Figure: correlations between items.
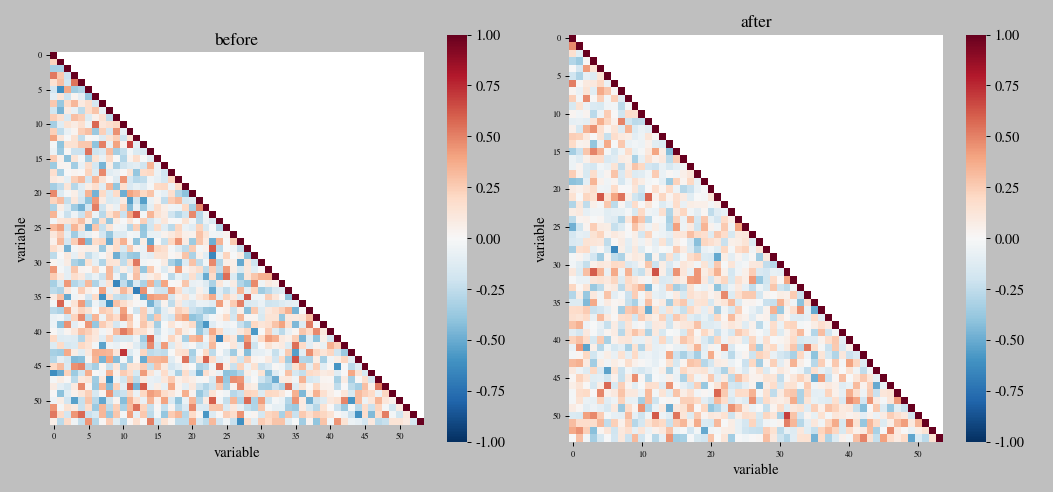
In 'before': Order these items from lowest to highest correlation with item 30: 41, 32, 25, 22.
22, 25, 41, 32
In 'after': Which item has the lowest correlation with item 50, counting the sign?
30
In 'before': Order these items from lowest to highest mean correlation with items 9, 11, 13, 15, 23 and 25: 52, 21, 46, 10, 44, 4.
21, 44, 10, 46, 4, 52
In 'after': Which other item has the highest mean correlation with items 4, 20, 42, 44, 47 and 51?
21
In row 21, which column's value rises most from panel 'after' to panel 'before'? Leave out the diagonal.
29
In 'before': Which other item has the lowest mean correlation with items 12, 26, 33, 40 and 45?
34
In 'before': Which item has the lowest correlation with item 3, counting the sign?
50
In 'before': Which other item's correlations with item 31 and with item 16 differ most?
0
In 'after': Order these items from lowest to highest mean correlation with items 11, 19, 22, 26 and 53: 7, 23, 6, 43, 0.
0, 23, 6, 43, 7
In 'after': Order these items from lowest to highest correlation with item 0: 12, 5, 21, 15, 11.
15, 5, 11, 12, 21
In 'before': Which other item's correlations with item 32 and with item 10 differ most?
43
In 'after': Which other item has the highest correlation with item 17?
32
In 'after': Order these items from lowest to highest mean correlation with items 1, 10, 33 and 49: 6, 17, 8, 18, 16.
16, 18, 6, 8, 17
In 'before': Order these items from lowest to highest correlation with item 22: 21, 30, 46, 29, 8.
29, 30, 8, 46, 21
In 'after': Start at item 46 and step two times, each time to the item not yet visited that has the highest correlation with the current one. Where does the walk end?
14
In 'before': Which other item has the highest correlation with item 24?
45
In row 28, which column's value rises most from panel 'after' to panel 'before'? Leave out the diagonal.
35
